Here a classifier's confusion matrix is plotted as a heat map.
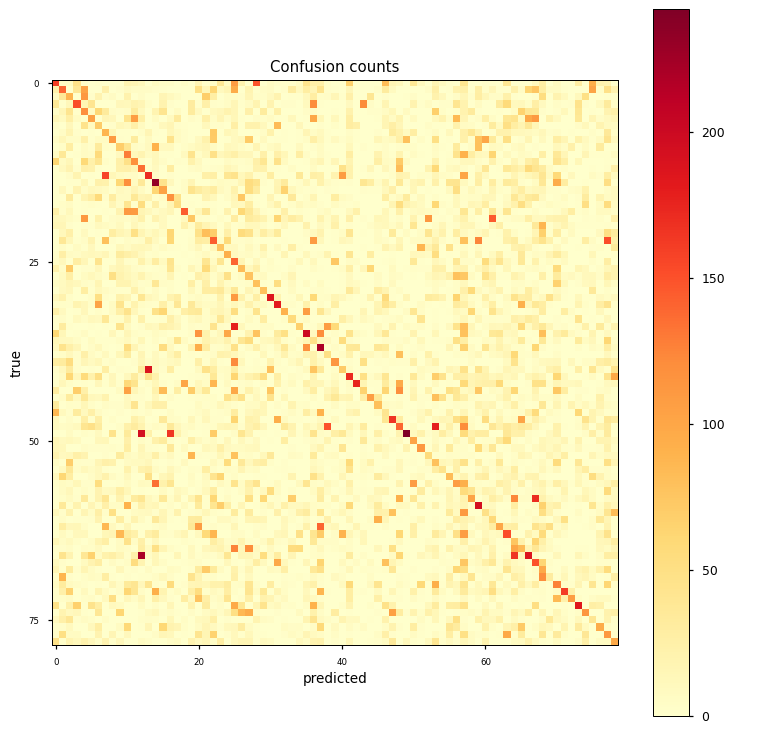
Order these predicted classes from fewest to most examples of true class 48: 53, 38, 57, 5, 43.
43, 5, 57, 38, 53
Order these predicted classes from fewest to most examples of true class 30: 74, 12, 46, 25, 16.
74, 16, 12, 46, 25
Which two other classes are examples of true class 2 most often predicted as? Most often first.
4, 21
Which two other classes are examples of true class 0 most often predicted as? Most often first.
28, 25
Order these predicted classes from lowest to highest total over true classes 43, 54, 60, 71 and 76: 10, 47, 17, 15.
17, 47, 15, 10
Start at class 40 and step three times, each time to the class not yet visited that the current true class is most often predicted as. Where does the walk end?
22
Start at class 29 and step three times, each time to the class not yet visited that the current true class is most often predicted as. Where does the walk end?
31
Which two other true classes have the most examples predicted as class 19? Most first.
52, 43
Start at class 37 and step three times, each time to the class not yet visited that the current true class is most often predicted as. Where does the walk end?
68
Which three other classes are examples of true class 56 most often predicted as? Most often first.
14, 50, 57
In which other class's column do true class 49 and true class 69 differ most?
12
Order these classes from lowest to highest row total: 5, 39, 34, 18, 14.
39, 18, 34, 5, 14
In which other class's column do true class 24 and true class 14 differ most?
10
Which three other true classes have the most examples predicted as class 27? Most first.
65, 74, 8
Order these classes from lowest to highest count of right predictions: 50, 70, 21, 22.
21, 50, 70, 22
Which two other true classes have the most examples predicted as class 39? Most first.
25, 34
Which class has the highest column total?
57
